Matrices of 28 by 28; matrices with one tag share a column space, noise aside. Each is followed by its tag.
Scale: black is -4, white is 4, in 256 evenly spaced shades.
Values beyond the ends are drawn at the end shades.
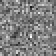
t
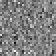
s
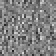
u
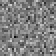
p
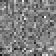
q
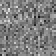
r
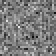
t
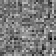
u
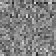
s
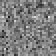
r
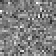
s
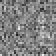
t
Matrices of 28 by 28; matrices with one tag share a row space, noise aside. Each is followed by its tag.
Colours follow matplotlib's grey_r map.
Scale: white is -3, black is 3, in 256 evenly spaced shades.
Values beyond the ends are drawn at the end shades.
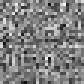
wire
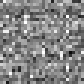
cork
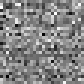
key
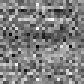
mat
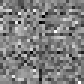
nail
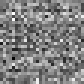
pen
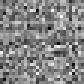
mat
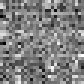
key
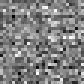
pen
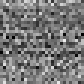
wire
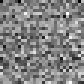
cork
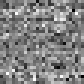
mat
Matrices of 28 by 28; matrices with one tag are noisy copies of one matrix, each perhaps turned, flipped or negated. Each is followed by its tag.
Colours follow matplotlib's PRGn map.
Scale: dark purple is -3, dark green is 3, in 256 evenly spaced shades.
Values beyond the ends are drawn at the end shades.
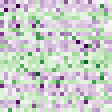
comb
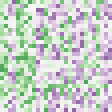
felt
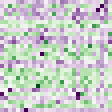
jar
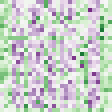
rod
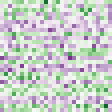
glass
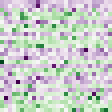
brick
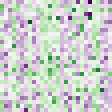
comb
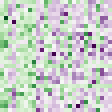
felt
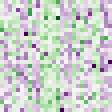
comb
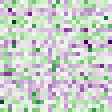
glass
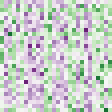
jar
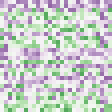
brick
